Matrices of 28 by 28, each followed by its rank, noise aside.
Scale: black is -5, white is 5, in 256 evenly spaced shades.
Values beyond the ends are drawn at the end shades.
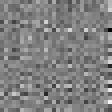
three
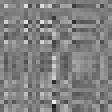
two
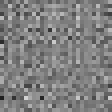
four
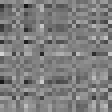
two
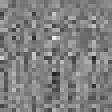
four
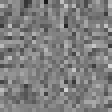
six
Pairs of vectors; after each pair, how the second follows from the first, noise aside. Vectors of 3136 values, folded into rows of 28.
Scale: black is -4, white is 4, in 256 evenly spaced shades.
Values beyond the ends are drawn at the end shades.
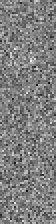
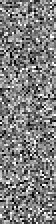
negated, scaled up.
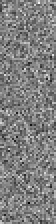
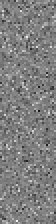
reversed, partly zeroed.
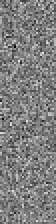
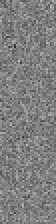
shrunk.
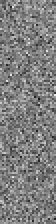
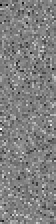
reversed, partly zeroed.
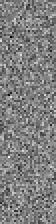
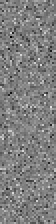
partly zeroed.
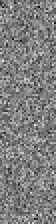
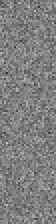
shrunk.
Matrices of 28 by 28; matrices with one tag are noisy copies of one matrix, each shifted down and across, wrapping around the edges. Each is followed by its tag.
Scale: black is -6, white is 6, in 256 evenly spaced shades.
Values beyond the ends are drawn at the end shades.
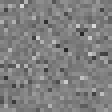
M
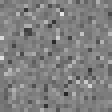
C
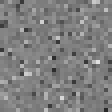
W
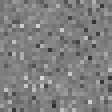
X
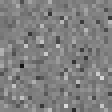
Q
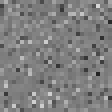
X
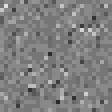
C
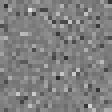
M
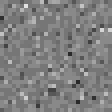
C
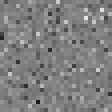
X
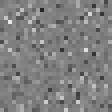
Q
